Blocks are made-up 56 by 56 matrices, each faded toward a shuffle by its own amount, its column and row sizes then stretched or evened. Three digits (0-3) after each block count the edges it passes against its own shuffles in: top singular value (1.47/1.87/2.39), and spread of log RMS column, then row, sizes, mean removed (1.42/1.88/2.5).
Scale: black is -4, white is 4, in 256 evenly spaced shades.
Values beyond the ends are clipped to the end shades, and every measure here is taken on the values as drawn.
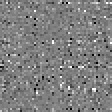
0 2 2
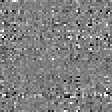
0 2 3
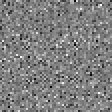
1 0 1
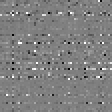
1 1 3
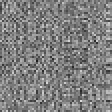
3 1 1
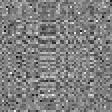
3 1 2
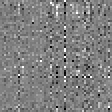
2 3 1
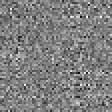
2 1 2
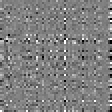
3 3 3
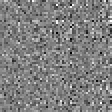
2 2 1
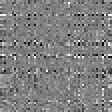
3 3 3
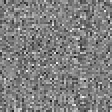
2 1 1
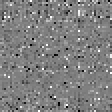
1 1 2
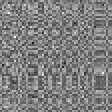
3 0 0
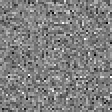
1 0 1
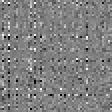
2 3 2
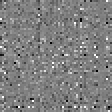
1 2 2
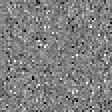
1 2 0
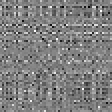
3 0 3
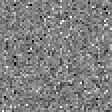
0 1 0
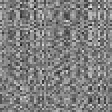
3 3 1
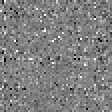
1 2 1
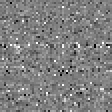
1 0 2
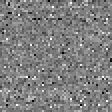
0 0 2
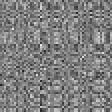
3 3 0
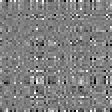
3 2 3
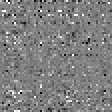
0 2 3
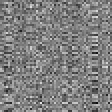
3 2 2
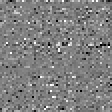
1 0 3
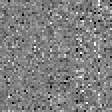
1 2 0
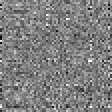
2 2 1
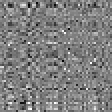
3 2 2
